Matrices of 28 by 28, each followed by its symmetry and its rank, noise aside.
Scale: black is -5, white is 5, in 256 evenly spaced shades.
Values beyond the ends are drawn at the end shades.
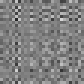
no symmetry, rank two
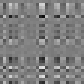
no symmetry, rank one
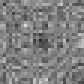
symmetric, rank three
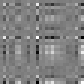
symmetric, rank one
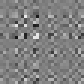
symmetric, rank two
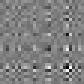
symmetric, rank one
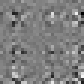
no symmetry, rank two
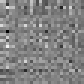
no symmetry, rank three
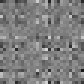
no symmetry, rank two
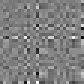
antisymmetric, rank two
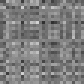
no symmetry, rank two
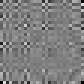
symmetric, rank two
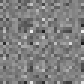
symmetric, rank three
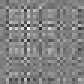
symmetric, rank one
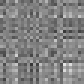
symmetric, rank two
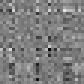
no symmetry, rank three
